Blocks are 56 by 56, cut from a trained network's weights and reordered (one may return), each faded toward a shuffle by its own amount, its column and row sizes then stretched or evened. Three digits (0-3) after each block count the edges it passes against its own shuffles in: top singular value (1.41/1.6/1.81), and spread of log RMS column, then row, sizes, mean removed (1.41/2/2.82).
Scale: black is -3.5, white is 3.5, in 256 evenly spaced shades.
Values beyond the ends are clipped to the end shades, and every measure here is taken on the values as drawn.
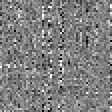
0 3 0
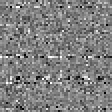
2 1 2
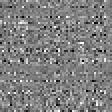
1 2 3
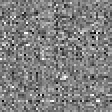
2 1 2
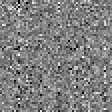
1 2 1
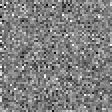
0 1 1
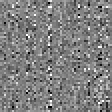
1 3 0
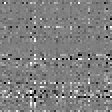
3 2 3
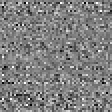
0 1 3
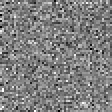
0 1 0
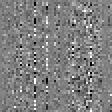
3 3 1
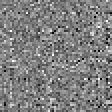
2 2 1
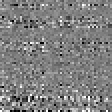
3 1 3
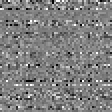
2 1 3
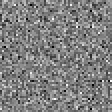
3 0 1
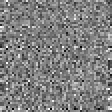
3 2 1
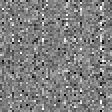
2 2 1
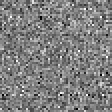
1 0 1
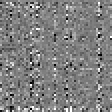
2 3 2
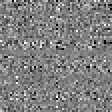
1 1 3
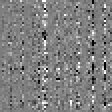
3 3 1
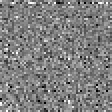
2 1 2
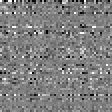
2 1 3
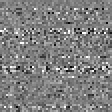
0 0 3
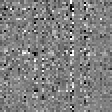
0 3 2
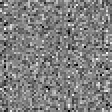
0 2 0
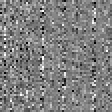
0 3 0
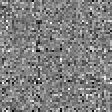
0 2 2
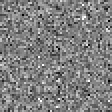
0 1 0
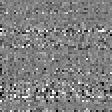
0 1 3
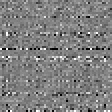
3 1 3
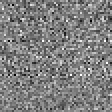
2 0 2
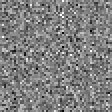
1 2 0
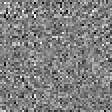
3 1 2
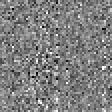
2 2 0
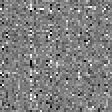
2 2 1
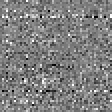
3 2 2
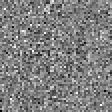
2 0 0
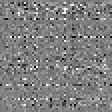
2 2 3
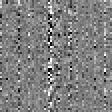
2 3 0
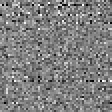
0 1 2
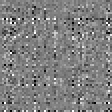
3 3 2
